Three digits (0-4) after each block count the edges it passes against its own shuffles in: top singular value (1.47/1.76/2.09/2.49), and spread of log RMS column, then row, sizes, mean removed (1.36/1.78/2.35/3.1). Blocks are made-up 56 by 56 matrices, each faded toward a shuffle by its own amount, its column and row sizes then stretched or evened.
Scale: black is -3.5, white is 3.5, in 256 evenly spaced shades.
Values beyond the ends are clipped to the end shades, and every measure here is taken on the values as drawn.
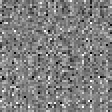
3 2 2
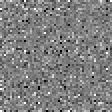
1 1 2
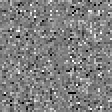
0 2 1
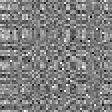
4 2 0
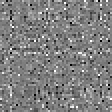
2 1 1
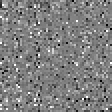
1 2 0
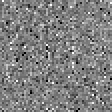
1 1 0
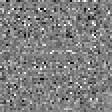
0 1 3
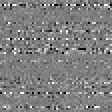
1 0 4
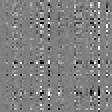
4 4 3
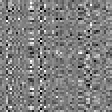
4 4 1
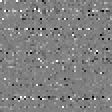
1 0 3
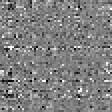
2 2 3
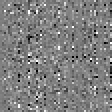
1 4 1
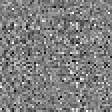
2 1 1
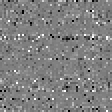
1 1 3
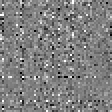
0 3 2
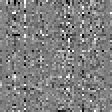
2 4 2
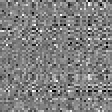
4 2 3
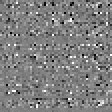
1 2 4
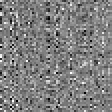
3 3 0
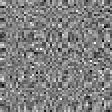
4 2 0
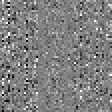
0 4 0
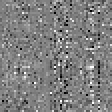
2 3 1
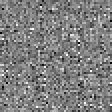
1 1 0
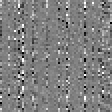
3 4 0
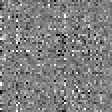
1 3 3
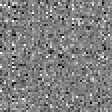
1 2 1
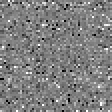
1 1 2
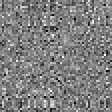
3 2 0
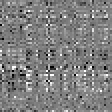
4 3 3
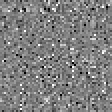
2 1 1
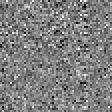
1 2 1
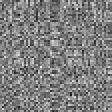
3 1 0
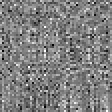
3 2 0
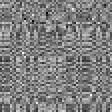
4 0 2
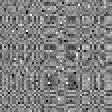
4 0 1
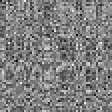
3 1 1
